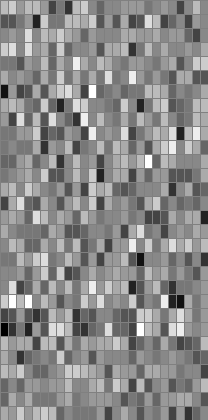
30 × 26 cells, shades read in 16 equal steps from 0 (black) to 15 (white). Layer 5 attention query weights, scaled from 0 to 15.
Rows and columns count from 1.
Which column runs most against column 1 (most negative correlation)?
9
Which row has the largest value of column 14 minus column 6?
24
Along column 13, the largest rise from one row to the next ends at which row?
14
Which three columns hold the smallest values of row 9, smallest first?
10, 2, 6
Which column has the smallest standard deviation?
15
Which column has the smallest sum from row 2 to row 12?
23
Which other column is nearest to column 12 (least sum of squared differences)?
20
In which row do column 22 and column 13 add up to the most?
11
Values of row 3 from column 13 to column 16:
8 8 8 10
